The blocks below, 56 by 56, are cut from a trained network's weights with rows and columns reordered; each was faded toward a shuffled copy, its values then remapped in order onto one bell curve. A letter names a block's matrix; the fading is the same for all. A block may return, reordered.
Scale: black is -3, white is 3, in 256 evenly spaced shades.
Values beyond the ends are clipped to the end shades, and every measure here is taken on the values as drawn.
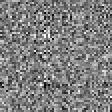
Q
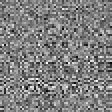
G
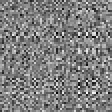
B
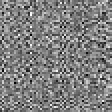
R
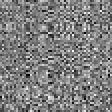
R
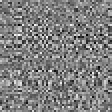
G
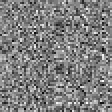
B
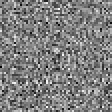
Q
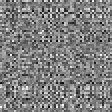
R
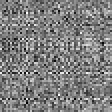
G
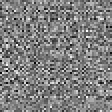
G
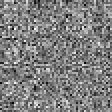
Q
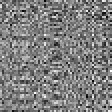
R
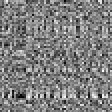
G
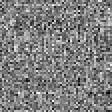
Q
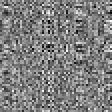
B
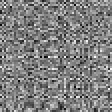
G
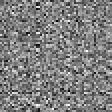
Q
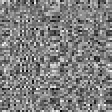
G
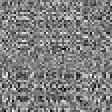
G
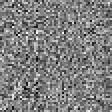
Q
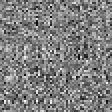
Q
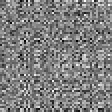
R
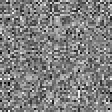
Q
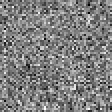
Q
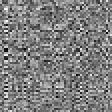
B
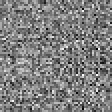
Q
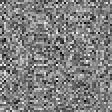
Q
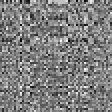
B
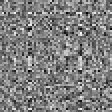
B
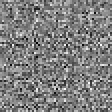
B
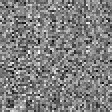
Q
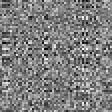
B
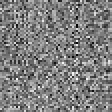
Q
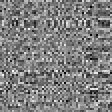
G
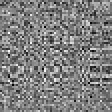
R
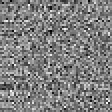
Q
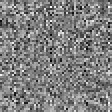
Q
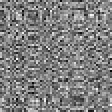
R
